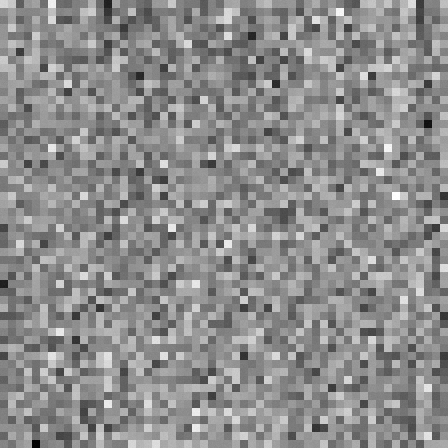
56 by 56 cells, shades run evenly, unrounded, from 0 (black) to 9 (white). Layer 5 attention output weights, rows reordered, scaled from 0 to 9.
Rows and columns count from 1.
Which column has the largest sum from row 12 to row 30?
50
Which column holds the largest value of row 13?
26
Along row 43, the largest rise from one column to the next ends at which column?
11
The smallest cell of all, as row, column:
56, 5
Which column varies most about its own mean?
14
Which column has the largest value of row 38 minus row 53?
51
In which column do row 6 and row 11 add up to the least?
54
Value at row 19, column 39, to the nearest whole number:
3
